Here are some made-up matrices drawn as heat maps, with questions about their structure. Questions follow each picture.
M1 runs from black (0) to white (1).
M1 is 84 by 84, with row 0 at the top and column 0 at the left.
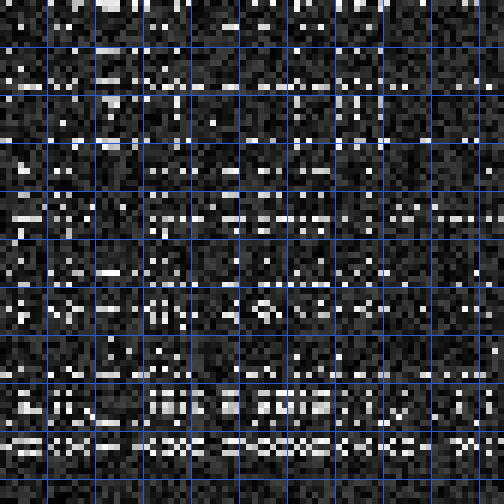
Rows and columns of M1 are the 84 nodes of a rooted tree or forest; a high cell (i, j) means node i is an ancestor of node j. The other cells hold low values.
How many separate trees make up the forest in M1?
4
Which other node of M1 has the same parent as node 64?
13
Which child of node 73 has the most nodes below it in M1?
75
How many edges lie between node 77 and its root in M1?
5
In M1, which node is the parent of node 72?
69
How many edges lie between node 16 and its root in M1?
9
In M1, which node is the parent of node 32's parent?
28
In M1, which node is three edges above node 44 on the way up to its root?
43
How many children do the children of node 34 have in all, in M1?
5
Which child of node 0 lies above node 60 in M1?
51
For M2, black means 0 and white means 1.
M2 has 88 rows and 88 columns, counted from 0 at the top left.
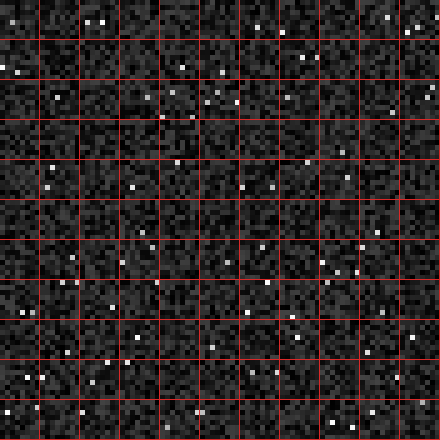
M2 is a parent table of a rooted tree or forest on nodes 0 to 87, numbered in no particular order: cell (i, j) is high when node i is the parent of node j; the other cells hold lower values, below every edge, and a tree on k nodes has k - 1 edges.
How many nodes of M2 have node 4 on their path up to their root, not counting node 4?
6
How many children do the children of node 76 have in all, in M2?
2
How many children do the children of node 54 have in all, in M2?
3
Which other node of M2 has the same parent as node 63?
60
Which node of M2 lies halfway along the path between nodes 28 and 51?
75
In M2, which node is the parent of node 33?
85
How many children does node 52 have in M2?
3
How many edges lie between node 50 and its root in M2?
5
